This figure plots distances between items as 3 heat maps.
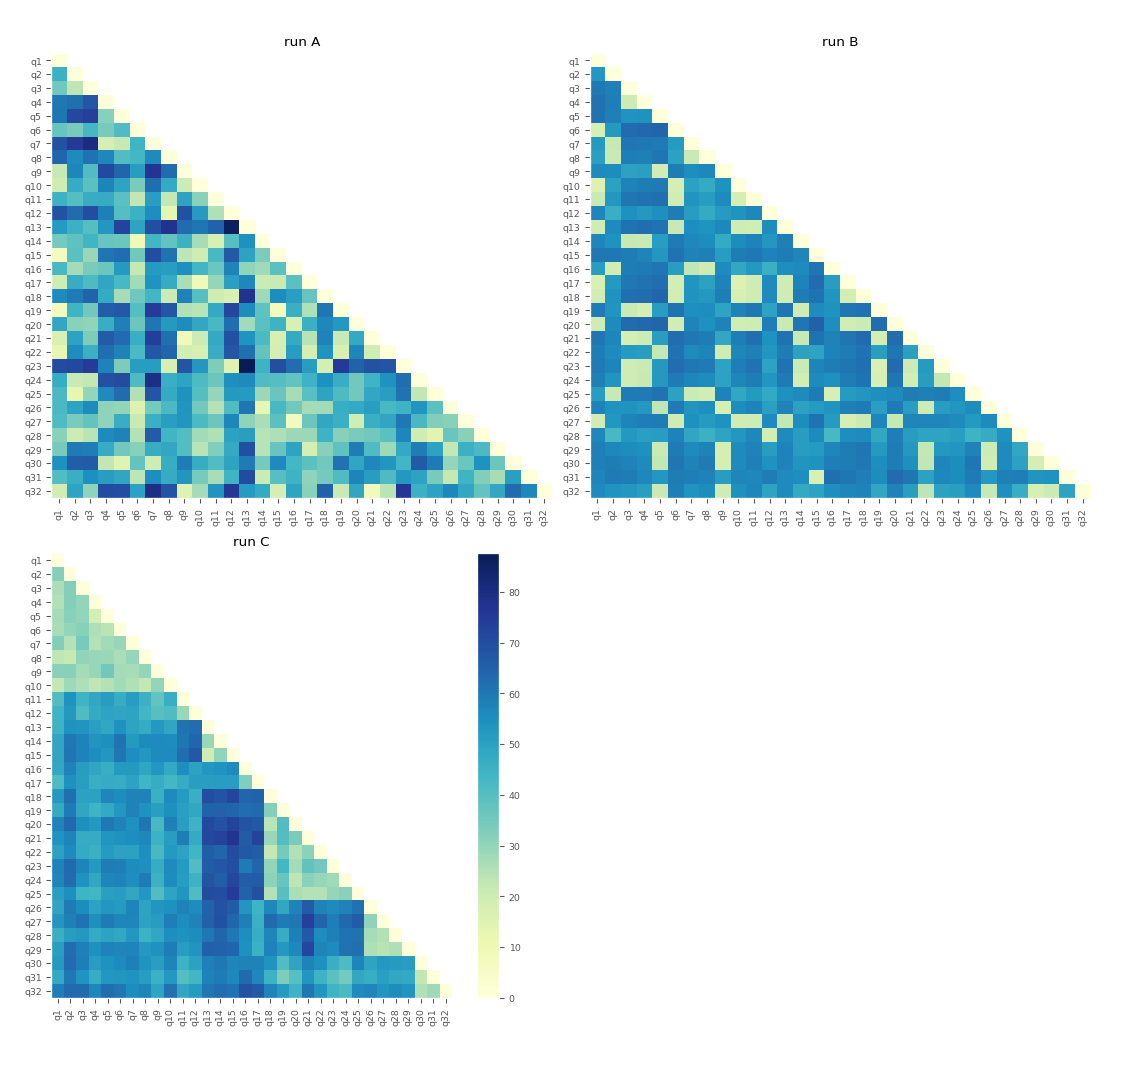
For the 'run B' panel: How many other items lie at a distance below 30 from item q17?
8
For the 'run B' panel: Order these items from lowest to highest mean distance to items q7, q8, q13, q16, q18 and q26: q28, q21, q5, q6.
q6, q28, q5, q21
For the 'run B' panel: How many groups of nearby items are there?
6
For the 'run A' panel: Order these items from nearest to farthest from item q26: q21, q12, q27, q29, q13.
q29, q27, q12, q21, q13
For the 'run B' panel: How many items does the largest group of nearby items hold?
9
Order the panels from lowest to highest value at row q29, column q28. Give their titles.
run C, run A, run B
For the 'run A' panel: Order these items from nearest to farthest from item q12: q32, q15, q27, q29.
q29, q27, q15, q32
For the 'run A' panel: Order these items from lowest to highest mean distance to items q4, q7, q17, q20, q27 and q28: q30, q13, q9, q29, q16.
q16, q30, q29, q13, q9
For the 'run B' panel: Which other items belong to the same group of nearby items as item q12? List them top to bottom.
q28
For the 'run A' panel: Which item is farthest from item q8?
q13
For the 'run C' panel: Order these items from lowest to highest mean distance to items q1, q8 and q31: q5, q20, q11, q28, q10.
q10, q5, q11, q28, q20
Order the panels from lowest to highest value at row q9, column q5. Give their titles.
run B, run C, run A
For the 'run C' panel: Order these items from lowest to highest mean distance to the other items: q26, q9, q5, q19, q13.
q9, q5, q19, q26, q13
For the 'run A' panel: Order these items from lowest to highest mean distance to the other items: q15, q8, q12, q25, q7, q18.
q15, q25, q18, q8, q12, q7
